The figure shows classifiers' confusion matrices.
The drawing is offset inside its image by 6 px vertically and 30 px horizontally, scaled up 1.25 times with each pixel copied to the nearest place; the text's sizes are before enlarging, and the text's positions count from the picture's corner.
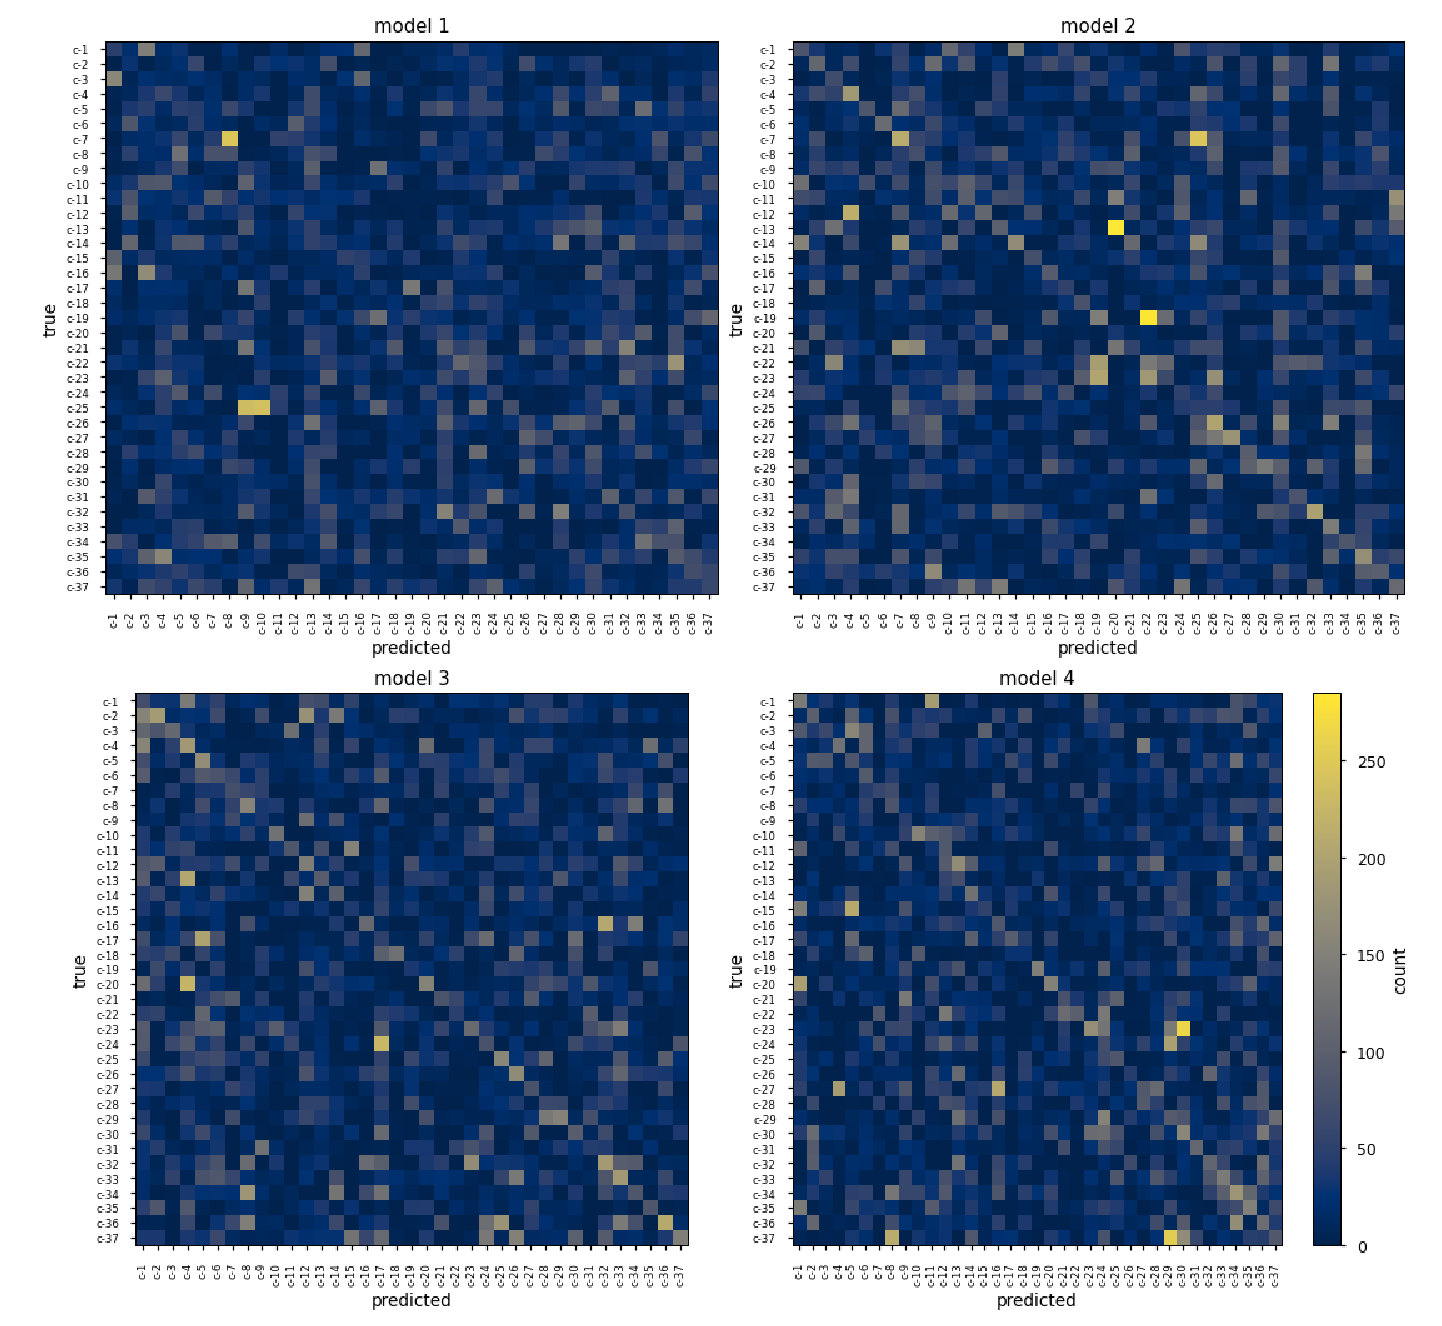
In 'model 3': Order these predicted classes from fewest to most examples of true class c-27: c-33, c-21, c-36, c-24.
c-21, c-24, c-33, c-36
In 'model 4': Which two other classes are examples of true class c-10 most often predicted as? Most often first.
c-34, c-37
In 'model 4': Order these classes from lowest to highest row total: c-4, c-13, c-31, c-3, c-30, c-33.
c-13, c-31, c-4, c-3, c-33, c-30
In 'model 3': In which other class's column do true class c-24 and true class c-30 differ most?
c-17
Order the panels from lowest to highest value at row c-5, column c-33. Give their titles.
model 3, model 4, model 2, model 1
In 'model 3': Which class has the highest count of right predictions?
c-36
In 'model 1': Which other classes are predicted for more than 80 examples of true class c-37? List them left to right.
c-9, c-13, c-24
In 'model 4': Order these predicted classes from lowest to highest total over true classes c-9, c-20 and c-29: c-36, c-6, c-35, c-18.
c-18, c-6, c-36, c-35
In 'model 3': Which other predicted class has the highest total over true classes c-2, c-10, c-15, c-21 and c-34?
c-14
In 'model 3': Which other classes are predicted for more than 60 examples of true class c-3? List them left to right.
c-1, c-2, c-11
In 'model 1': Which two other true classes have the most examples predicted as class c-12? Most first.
c-6, c-36
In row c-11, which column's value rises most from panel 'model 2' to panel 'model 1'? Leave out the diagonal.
c-7
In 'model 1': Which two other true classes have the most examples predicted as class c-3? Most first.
c-16, c-1
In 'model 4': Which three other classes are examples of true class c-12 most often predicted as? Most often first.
c-13, c-37, c-28
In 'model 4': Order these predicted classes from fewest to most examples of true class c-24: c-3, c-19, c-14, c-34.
c-3, c-19, c-34, c-14
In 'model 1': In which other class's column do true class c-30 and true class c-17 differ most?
c-19
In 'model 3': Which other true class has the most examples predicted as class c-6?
c-23
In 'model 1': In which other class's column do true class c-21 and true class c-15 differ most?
c-32
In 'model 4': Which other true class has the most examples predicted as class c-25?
c-21
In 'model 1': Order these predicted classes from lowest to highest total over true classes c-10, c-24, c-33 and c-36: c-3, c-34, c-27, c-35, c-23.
c-27, c-34, c-23, c-3, c-35
